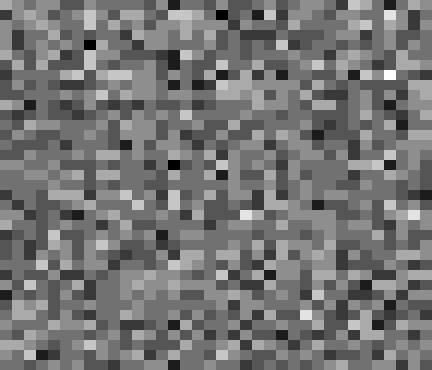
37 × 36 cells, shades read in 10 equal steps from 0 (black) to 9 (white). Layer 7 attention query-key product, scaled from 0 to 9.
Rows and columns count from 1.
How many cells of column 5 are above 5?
6
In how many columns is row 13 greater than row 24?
13
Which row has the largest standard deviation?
8
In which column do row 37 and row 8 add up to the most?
33
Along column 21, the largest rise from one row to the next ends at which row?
22
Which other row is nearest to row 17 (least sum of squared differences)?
1
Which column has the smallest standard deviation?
25
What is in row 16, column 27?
5
